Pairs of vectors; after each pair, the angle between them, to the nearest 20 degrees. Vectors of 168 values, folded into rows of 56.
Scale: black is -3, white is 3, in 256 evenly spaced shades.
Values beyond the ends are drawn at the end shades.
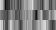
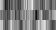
20 degrees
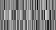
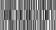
160 degrees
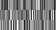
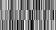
140 degrees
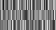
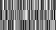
140 degrees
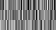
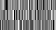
120 degrees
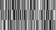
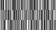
40 degrees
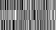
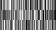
120 degrees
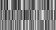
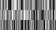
160 degrees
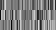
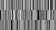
40 degrees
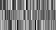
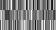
40 degrees
